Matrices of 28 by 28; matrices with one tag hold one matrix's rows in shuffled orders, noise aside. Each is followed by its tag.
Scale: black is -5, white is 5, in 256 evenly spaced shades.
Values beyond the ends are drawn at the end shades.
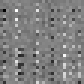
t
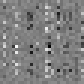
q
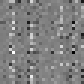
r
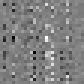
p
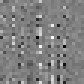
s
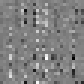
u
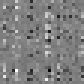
q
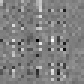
s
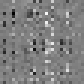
p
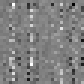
r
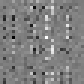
p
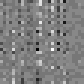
s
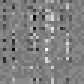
p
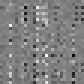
u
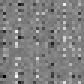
t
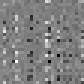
q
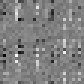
t
